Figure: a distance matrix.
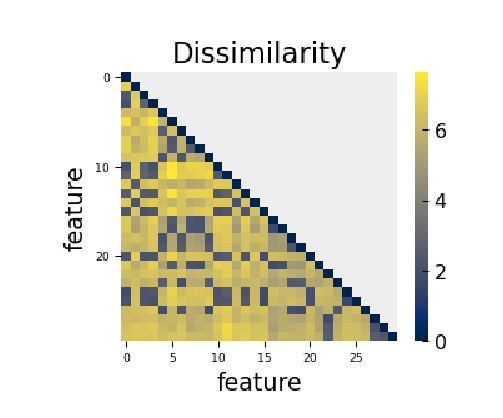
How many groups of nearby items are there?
5
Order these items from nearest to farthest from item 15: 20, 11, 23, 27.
20, 11, 23, 27
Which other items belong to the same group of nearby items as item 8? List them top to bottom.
5, 7, 16, 17, 21
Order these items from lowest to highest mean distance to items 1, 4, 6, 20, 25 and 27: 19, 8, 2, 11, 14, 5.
19, 2, 11, 14, 8, 5
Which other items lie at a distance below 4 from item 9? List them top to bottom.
4, 6, 18, 19, 23, 26
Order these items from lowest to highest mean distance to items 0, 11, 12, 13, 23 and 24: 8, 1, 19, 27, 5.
19, 1, 27, 8, 5
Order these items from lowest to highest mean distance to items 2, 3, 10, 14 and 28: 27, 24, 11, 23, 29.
24, 11, 27, 29, 23
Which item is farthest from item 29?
11
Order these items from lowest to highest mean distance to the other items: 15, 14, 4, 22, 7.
15, 4, 7, 22, 14
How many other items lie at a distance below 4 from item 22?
3
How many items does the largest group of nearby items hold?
10
